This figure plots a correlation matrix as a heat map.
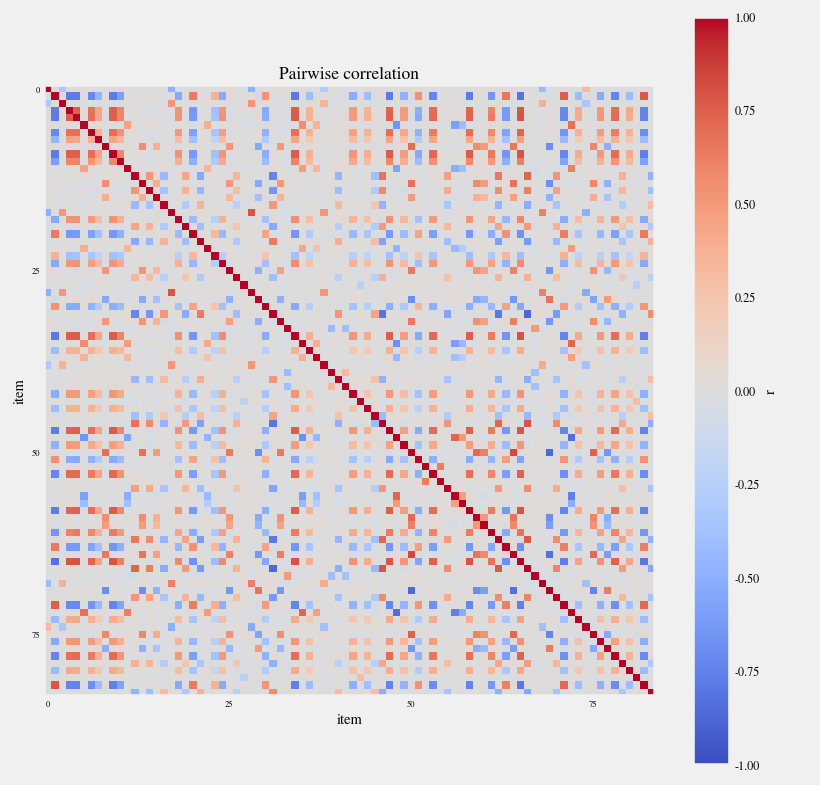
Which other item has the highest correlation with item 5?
72
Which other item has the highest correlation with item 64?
50
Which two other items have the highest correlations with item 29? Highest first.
69, 77
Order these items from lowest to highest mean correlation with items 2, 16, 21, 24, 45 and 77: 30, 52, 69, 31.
30, 52, 69, 31
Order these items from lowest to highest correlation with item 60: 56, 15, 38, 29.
29, 56, 38, 15
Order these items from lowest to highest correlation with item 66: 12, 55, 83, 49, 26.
83, 49, 26, 55, 12
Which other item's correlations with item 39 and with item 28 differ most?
17
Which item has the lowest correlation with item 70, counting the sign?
31
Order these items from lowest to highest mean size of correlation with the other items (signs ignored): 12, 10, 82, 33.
33, 12, 10, 82
